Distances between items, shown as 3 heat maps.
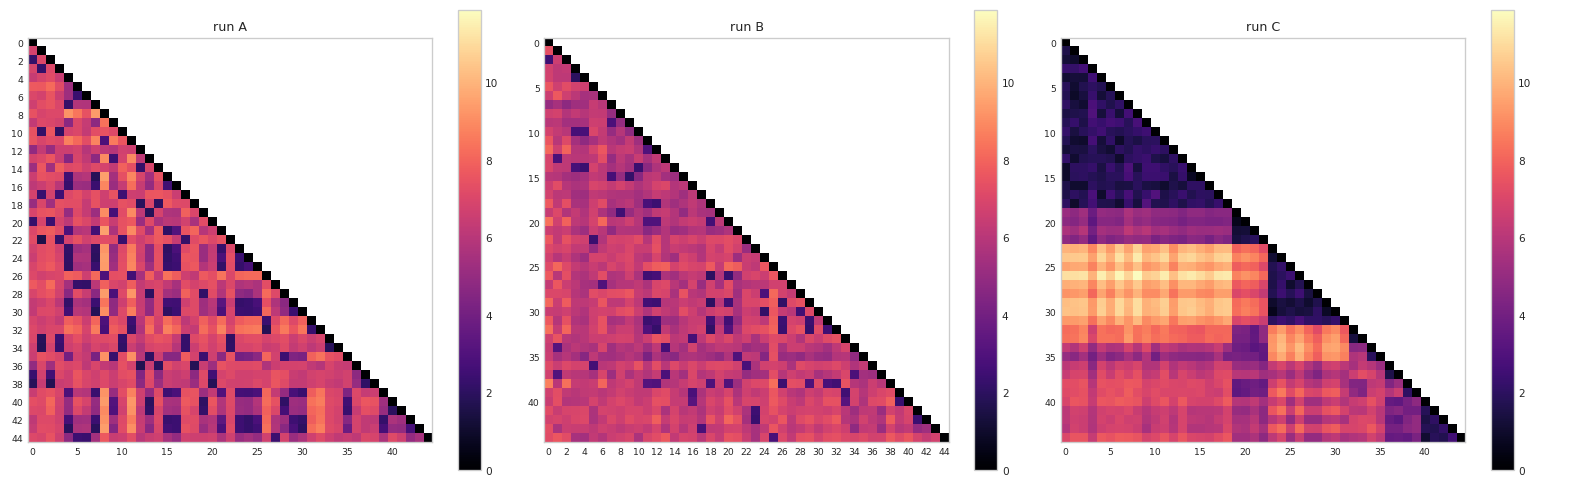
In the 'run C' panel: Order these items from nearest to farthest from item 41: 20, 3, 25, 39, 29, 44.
44, 39, 20, 3, 25, 29
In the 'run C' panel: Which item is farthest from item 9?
26
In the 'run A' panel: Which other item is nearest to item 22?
1
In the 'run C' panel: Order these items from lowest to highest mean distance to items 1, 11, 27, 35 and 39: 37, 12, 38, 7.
12, 7, 38, 37
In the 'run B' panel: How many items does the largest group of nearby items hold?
9
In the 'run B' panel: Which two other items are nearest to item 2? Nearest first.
0, 7
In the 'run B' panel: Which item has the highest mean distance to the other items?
25
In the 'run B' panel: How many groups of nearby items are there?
14
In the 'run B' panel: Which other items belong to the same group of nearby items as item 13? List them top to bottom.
1, 34, 37
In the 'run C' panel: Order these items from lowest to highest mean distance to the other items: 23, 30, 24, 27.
27, 23, 30, 24
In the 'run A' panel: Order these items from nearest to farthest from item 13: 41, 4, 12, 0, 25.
41, 4, 25, 12, 0
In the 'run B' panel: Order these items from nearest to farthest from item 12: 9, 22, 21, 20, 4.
20, 21, 4, 9, 22
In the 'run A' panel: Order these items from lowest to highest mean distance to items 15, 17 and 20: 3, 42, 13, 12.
42, 3, 12, 13
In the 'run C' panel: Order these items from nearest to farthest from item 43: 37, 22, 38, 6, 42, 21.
42, 37, 38, 22, 21, 6
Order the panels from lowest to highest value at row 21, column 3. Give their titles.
run C, run B, run A
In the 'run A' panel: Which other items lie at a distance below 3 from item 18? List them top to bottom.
12, 14, 36
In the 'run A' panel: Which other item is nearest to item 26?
32
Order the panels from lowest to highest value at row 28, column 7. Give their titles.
run A, run B, run C
